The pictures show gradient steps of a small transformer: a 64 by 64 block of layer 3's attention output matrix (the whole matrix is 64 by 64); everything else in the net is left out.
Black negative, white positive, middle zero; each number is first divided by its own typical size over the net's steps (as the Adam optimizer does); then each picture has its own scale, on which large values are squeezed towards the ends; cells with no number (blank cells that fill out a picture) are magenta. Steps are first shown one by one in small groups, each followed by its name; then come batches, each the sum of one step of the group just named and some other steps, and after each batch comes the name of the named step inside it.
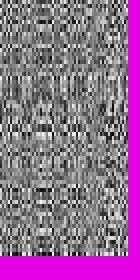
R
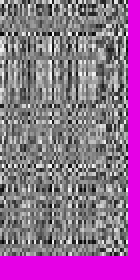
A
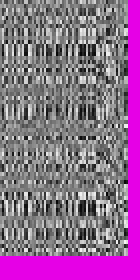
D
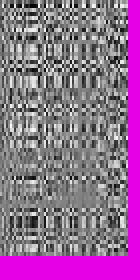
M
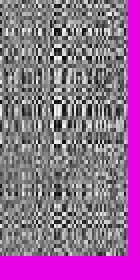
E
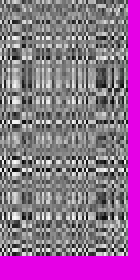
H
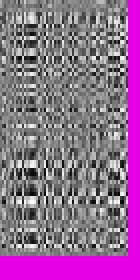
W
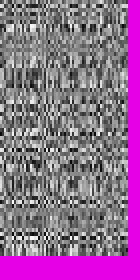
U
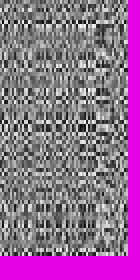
R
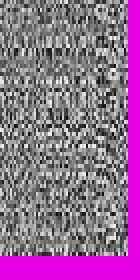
R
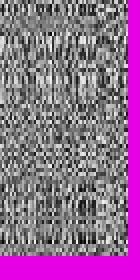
A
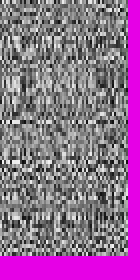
H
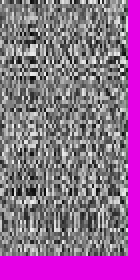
W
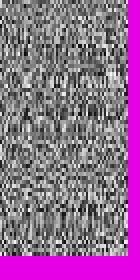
D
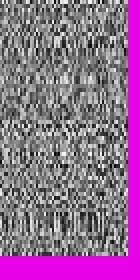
R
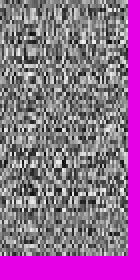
W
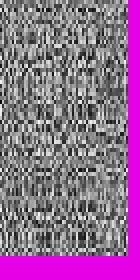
E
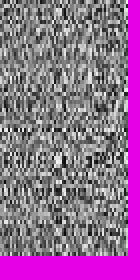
R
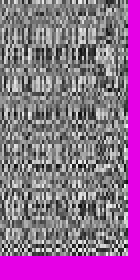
D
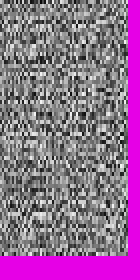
R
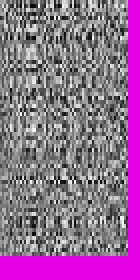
M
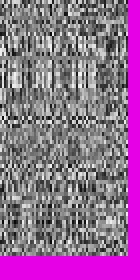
A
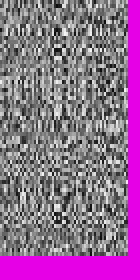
E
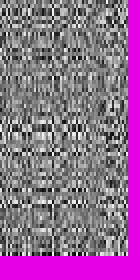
R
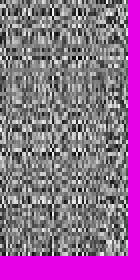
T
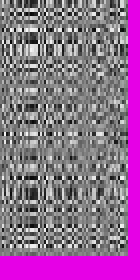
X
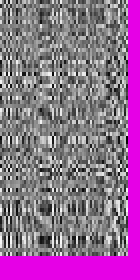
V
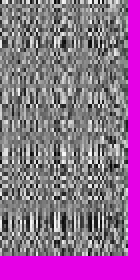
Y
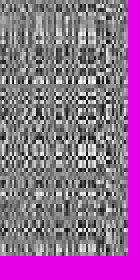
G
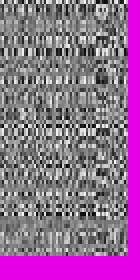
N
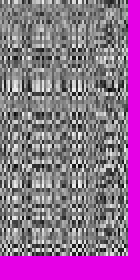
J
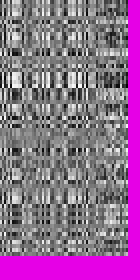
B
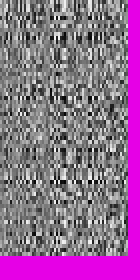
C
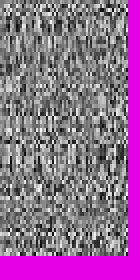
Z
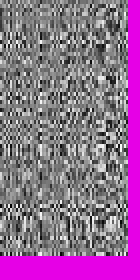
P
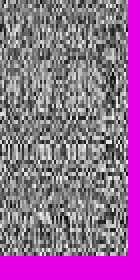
P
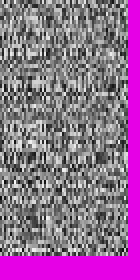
J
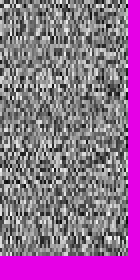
V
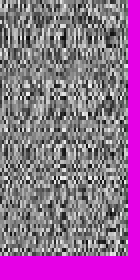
C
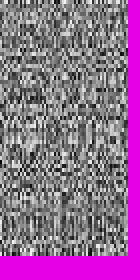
Y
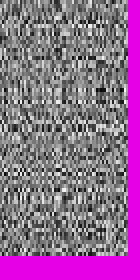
T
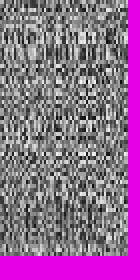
G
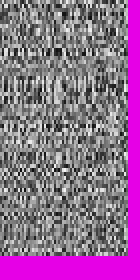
N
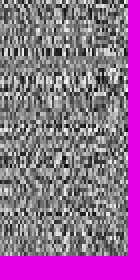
N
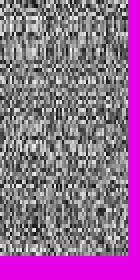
G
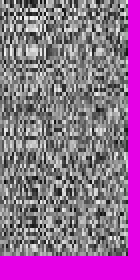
X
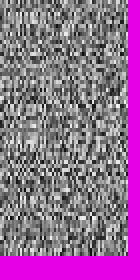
P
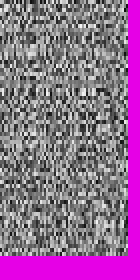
C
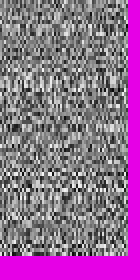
J
